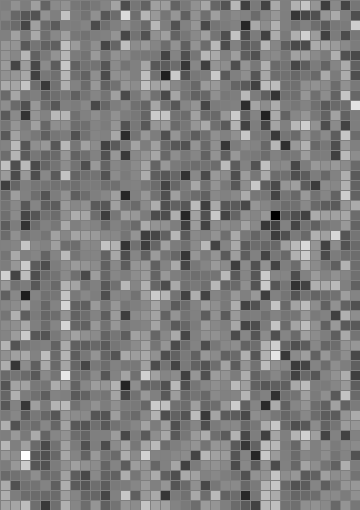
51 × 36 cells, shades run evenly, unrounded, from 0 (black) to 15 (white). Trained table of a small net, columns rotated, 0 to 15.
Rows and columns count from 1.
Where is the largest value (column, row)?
3, 46
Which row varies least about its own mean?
32
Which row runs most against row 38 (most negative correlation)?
25
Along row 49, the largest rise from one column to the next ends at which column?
7
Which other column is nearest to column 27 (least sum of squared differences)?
1
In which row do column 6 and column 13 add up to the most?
2
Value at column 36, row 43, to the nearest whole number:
9
